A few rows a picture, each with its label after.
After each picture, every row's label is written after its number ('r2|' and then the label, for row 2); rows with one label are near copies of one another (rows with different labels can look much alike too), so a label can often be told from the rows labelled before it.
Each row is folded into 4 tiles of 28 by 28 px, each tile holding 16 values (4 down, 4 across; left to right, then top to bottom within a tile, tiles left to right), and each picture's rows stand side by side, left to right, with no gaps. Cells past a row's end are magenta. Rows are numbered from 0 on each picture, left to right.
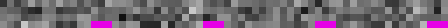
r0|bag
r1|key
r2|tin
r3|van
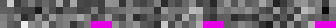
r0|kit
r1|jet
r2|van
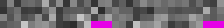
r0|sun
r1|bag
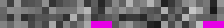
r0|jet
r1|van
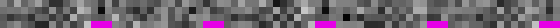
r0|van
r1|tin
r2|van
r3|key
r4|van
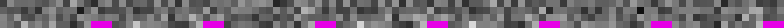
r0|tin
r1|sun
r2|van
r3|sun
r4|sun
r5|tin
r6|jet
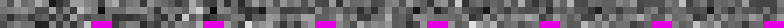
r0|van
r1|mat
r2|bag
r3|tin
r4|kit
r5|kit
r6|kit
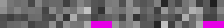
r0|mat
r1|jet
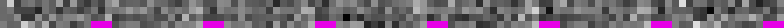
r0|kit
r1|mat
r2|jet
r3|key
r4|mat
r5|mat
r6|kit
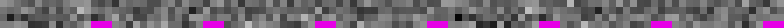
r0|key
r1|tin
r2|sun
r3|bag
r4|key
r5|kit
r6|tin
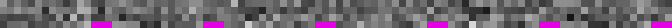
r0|mat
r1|key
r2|kit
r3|sun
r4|bag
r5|key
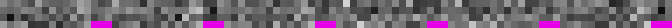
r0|key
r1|mat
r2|jet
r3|kit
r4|kit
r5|van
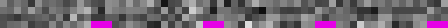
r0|mat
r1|van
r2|bag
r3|bag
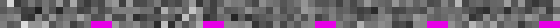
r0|kit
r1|jet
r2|key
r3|bag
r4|kit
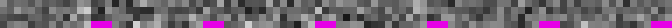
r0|mat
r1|bag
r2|sun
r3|key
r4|tin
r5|sun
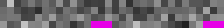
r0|kit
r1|sun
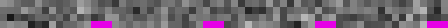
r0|key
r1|tin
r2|sun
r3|mat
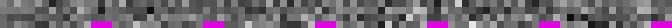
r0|van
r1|kit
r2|sun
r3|jet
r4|kit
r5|key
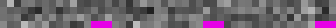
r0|kit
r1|bag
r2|mat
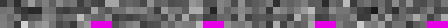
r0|bag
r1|mat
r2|jet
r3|kit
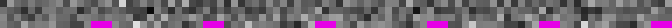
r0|tin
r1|kit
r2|sun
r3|tin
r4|sun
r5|bag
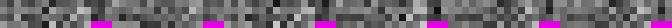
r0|jet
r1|key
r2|jet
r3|mat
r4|van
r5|van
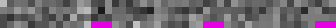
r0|mat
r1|bag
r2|tin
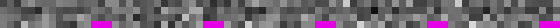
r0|bag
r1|jet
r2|bag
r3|kit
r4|kit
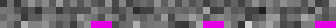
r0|bag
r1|sun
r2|bag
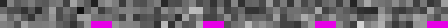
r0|tin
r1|jet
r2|sun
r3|bag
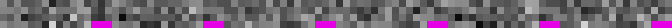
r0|jet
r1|key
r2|sun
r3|tin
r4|key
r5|sun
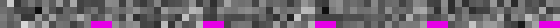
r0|kit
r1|jet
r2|mat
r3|mat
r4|sun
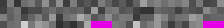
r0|sun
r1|bag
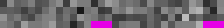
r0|tin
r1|mat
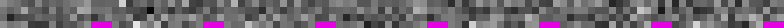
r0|key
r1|kit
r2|kit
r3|key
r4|bag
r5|van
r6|sun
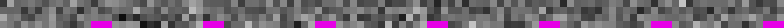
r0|tin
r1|key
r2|sun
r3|jet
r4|sun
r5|tin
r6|kit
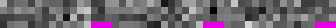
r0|mat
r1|van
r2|kit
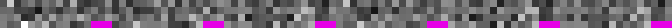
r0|kit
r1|sun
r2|jet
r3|kit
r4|jet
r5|jet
